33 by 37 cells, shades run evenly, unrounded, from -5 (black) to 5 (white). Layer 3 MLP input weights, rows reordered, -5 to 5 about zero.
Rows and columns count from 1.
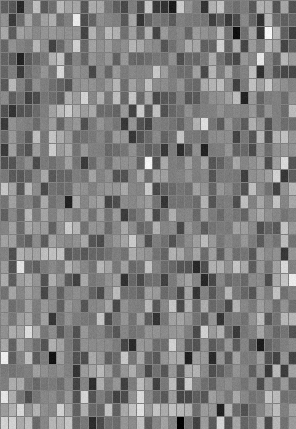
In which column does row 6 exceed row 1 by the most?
20
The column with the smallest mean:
21
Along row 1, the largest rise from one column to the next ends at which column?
23
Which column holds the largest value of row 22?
37
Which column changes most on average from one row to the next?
36
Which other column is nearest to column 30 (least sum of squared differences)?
9
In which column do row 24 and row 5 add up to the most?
33
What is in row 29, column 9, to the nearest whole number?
0
